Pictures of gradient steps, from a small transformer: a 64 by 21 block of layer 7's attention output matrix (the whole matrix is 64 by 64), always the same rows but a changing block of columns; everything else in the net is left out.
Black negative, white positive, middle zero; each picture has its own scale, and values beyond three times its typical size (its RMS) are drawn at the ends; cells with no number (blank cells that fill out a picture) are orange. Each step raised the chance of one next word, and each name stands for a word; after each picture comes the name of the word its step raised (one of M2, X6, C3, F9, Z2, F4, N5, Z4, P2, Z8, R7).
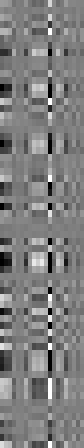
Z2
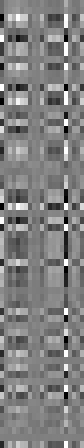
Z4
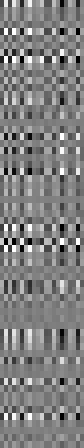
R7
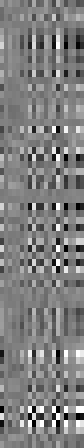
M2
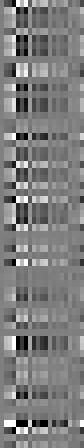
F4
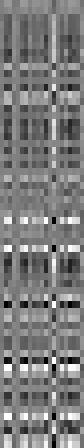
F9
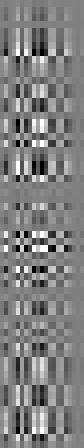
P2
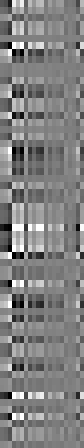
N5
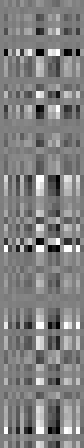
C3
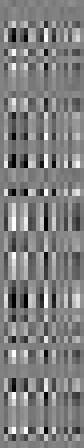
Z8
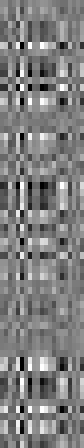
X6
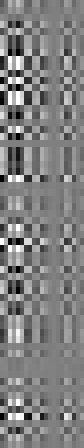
R7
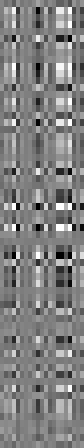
Z4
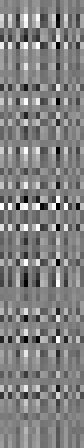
Z4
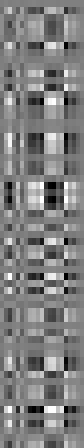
X6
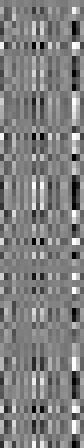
X6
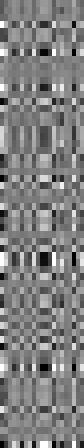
Z2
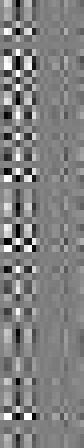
R7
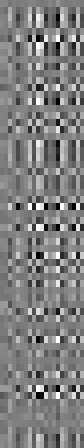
Z4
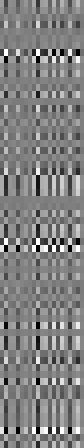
C3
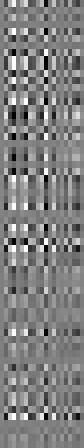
R7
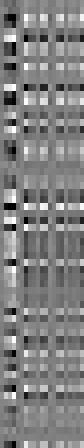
Z4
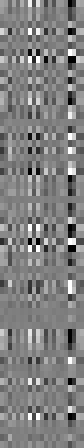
R7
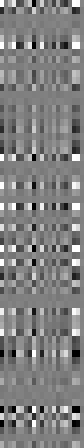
M2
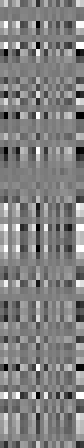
N5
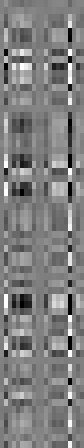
Z8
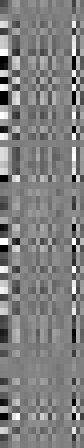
R7
